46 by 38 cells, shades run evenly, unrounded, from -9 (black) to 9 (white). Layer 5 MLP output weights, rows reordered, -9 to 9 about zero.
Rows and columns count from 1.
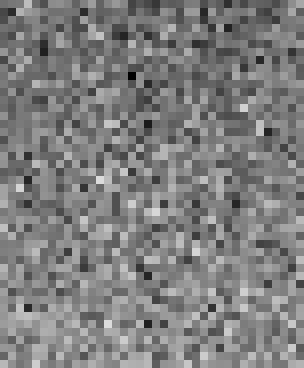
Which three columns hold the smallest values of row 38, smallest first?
20, 29, 21
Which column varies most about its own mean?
19
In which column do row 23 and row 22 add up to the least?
4
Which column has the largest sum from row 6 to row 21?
24
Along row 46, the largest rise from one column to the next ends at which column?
5
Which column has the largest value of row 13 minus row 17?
34
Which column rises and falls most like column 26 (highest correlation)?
13
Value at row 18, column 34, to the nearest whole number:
-2
